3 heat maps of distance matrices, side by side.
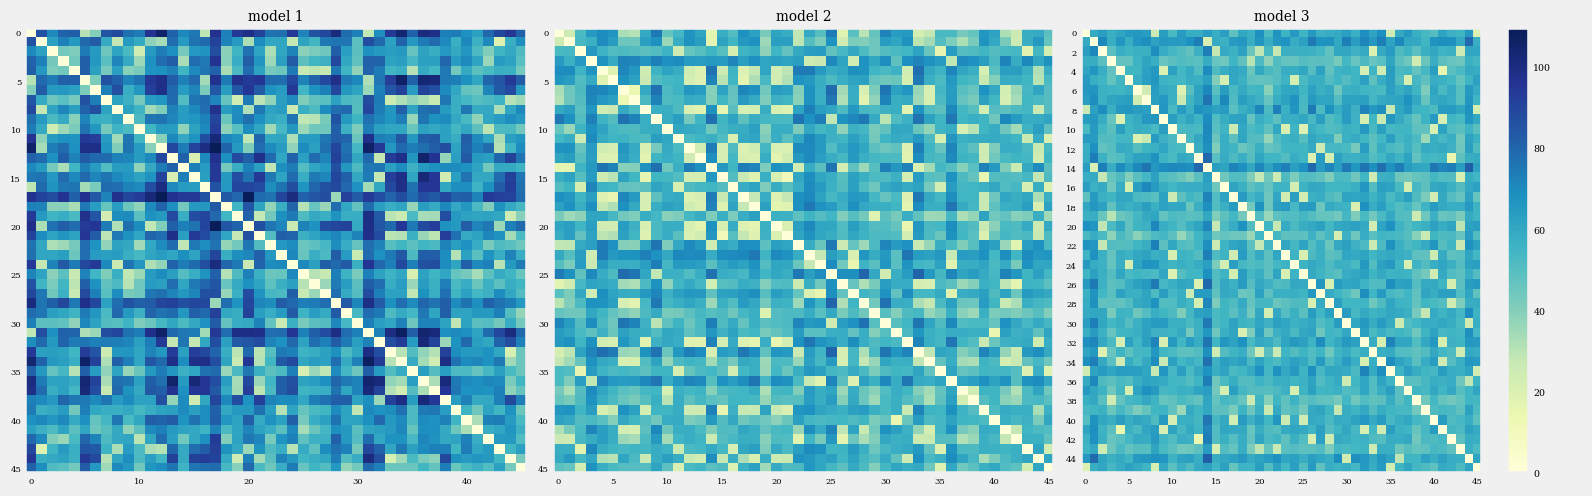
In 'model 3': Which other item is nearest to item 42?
13
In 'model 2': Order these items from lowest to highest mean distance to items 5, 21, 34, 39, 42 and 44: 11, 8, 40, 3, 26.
8, 26, 40, 11, 3
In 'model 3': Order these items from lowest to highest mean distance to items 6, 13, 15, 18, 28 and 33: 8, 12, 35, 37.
12, 37, 35, 8
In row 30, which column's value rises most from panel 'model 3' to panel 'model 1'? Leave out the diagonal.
36
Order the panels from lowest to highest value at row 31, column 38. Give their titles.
model 3, model 2, model 1
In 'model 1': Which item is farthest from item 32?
36
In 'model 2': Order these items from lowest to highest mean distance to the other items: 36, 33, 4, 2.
2, 4, 33, 36
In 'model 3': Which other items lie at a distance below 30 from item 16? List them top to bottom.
5, 24, 37
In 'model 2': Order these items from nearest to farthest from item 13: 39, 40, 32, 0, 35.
32, 39, 40, 35, 0
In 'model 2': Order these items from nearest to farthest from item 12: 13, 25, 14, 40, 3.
13, 40, 25, 3, 14
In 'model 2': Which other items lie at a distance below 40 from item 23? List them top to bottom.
3, 24, 27, 36
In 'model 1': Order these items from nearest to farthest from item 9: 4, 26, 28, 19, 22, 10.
26, 4, 10, 22, 19, 28
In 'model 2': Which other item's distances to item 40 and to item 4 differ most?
31
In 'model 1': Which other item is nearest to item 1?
43
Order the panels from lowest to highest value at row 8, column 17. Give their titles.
model 2, model 3, model 1
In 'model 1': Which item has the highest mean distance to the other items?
17
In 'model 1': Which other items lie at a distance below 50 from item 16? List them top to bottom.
0, 5, 6, 31
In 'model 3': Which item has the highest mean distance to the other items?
14
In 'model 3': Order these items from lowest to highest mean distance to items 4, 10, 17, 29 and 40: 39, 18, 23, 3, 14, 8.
23, 39, 3, 8, 18, 14
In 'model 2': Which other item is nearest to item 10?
37
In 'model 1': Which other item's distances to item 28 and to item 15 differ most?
13
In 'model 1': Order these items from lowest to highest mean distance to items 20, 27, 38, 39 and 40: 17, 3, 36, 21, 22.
22, 3, 21, 36, 17
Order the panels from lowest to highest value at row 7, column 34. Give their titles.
model 2, model 1, model 3
